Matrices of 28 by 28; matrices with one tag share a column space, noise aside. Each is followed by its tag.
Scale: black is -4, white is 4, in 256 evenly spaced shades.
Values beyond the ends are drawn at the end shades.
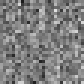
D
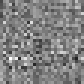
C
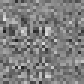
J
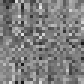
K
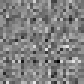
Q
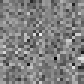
C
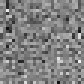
Q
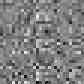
J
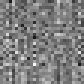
C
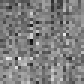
C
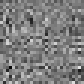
J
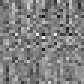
K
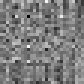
K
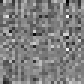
K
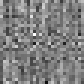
K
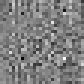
C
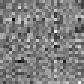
Q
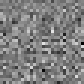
J
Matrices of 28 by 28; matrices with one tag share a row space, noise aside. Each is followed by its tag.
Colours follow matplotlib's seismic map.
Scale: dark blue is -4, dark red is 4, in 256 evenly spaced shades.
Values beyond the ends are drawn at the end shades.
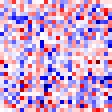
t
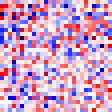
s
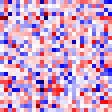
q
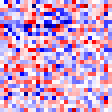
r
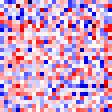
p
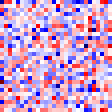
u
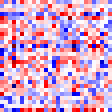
s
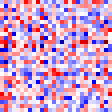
q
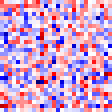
q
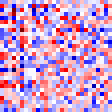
s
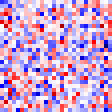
q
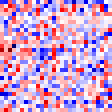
q
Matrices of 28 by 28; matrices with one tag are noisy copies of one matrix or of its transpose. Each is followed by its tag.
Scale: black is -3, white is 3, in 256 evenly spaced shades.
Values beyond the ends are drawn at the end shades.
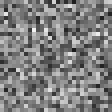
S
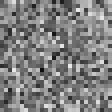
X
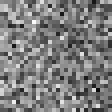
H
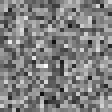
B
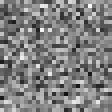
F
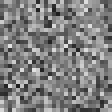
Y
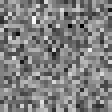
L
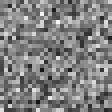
S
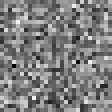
B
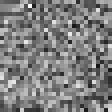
Y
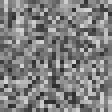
B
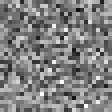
F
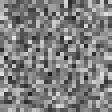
F
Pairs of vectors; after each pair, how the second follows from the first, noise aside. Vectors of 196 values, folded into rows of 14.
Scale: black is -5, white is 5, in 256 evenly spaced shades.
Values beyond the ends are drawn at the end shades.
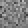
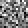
scaled up.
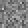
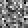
reversed, negated, scaled up.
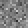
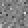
wrapped around, negated, partly zeroed.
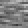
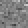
partly zeroed.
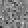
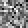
reversed, scaled up.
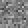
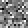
scaled up.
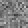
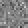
partly zeroed.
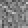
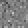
partly zeroed.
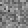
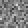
shuffled.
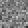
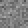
reversed, shrunk.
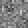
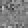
partly zeroed.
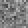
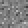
wrapped around, negated, partly zeroed.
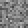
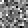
reversed, negated, scaled up.
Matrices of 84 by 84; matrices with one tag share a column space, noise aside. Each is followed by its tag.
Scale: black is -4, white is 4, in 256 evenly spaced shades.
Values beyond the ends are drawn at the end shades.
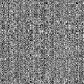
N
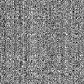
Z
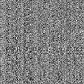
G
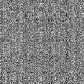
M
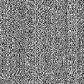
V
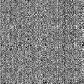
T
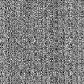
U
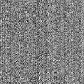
M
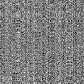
M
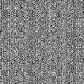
U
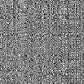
Z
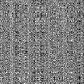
M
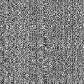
T
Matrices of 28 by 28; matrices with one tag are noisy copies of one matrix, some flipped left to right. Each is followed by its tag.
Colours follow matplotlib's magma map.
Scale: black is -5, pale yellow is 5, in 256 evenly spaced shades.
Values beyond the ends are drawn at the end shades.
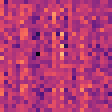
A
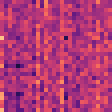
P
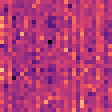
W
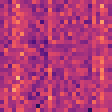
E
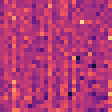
P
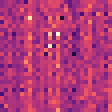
A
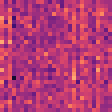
W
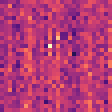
A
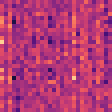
W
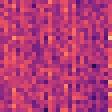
P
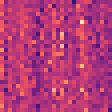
A
